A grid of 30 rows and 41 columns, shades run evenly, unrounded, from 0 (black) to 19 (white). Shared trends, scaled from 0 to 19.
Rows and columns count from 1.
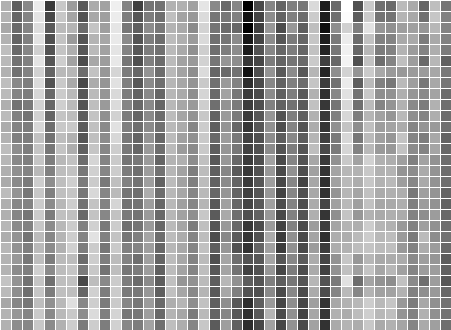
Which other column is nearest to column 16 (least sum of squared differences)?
1
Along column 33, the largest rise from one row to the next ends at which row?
7
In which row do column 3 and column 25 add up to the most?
29
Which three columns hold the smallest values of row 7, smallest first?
23, 30, 24
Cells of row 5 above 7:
35
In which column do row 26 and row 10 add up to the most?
32
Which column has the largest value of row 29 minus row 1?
33
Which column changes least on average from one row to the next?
16
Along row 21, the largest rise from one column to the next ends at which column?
31
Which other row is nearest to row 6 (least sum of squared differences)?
8
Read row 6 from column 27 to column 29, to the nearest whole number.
9 8 15
